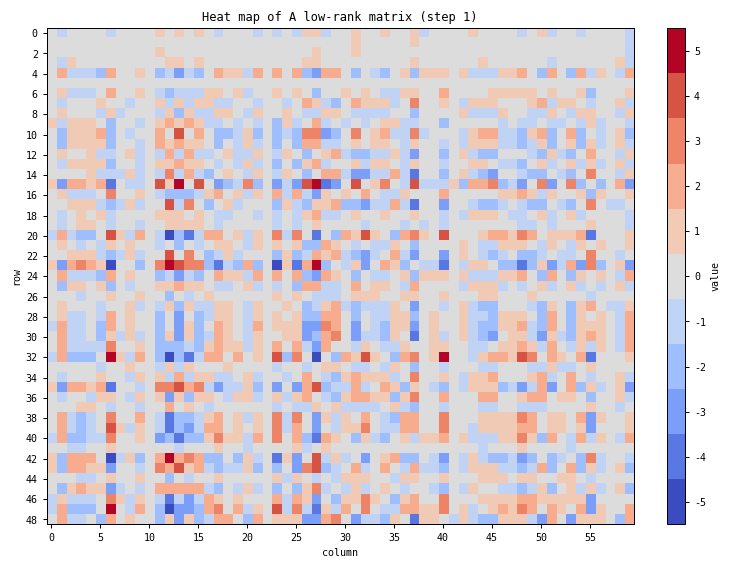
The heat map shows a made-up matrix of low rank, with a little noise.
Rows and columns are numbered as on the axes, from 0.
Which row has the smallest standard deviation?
5
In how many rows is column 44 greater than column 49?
15
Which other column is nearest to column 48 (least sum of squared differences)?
25
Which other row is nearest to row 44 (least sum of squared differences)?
26
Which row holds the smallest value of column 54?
23
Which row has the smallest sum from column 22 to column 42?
17
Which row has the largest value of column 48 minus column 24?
32
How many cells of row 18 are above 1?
1
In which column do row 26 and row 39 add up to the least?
12
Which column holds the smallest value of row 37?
37
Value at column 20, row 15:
3
